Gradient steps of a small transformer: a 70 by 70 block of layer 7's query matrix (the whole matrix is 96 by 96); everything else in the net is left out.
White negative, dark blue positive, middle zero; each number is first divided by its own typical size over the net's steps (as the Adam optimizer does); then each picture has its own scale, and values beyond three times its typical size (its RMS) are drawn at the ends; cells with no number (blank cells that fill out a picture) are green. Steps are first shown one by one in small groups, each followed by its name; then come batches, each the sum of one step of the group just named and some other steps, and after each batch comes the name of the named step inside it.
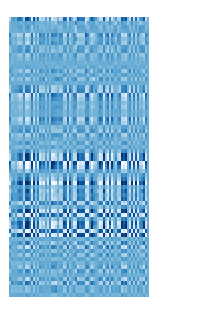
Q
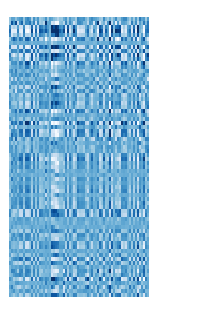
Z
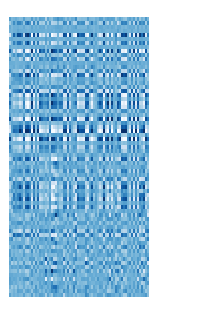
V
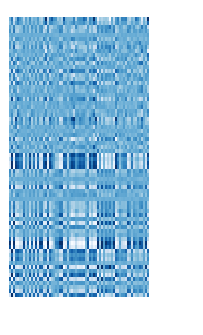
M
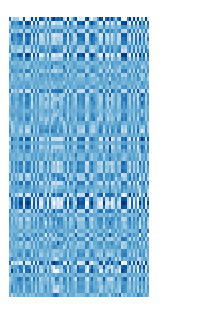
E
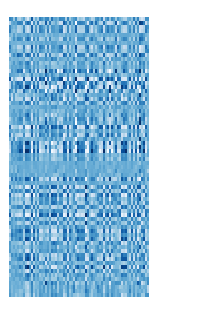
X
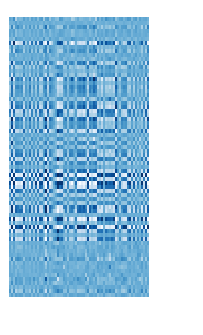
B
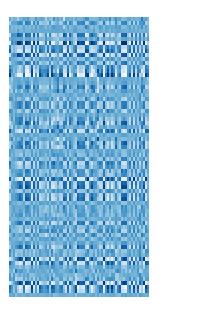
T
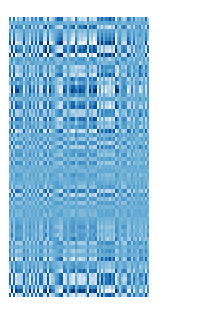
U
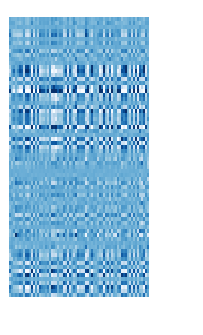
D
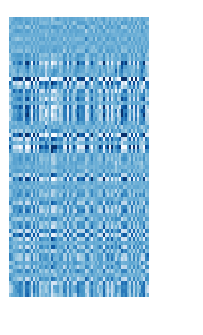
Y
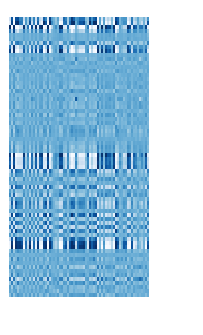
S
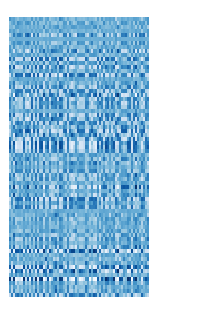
V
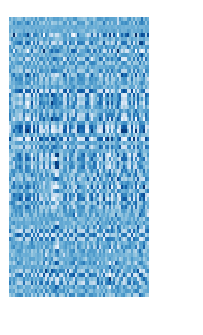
V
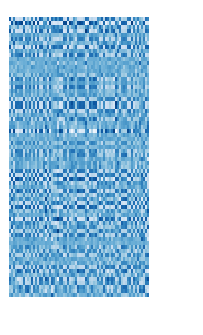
B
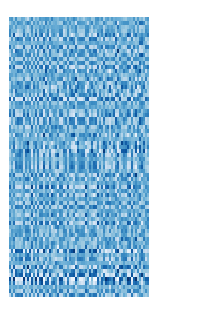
X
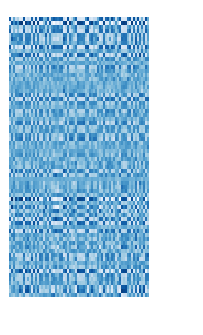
E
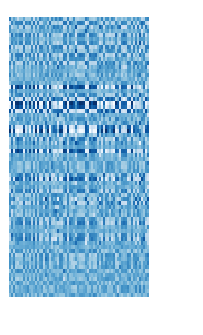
X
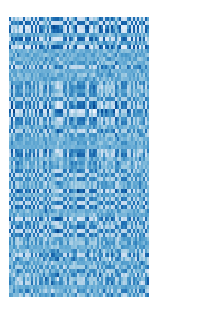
B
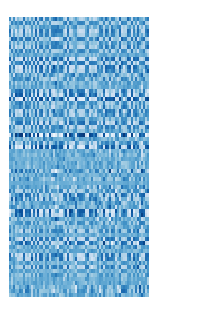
Y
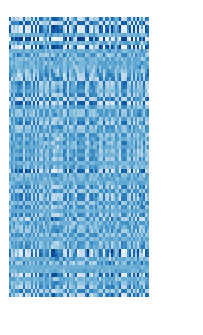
T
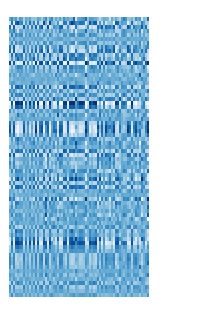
S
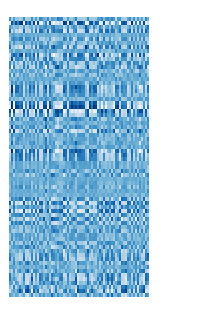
U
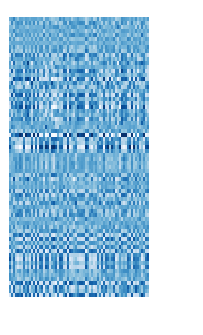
Y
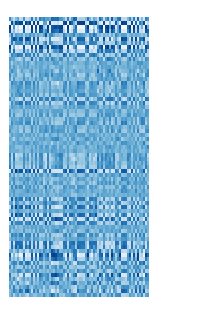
S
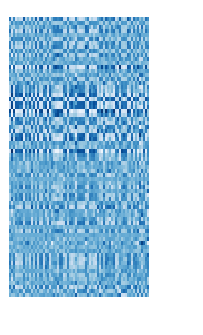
U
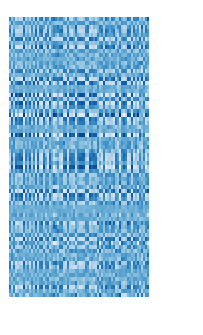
M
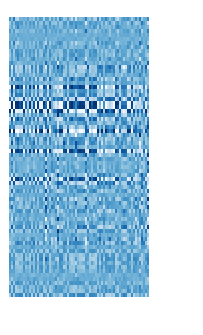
B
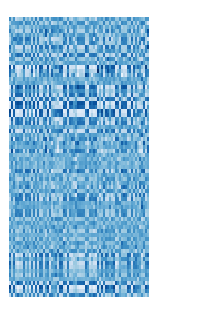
T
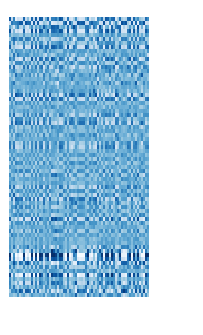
U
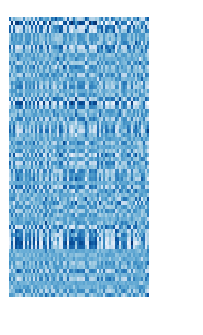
S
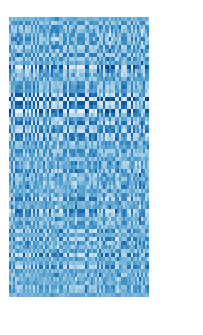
T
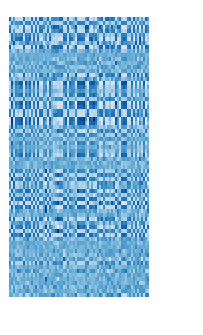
B
